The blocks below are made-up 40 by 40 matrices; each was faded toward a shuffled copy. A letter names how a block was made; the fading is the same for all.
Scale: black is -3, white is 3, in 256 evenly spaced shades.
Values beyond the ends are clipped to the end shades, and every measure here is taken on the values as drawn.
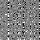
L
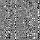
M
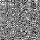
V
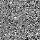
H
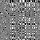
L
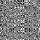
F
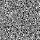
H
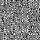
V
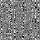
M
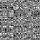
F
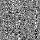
H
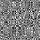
F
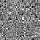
V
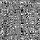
V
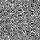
V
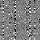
L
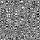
V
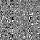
V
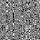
M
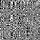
V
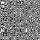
M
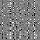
L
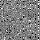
M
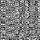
F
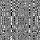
L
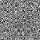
F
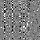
L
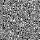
H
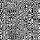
M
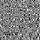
V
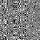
M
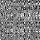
F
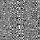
M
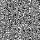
H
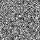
H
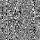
H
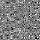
V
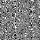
H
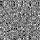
V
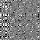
L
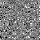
V
